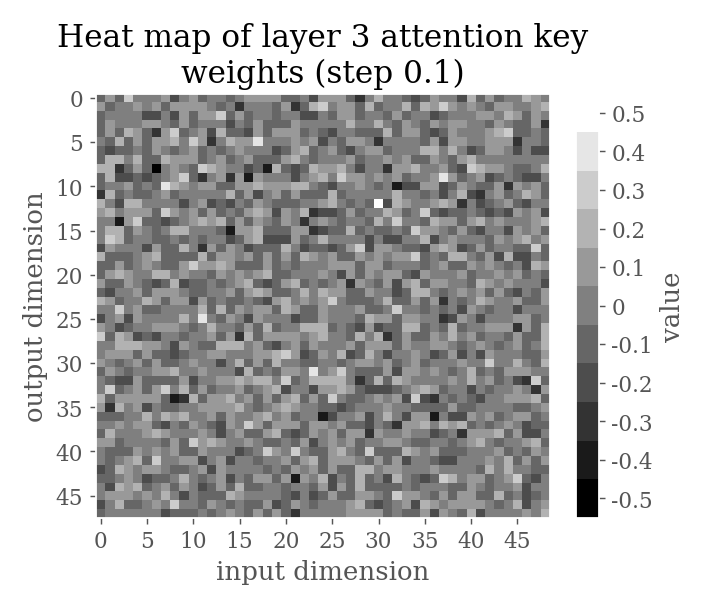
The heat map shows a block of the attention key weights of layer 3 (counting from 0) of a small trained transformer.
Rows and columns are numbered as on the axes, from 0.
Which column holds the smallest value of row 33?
47
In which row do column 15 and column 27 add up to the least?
27
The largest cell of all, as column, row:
30, 12
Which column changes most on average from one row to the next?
2
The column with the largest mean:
4
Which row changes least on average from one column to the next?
35
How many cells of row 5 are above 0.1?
5
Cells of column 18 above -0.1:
33
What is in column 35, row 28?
0
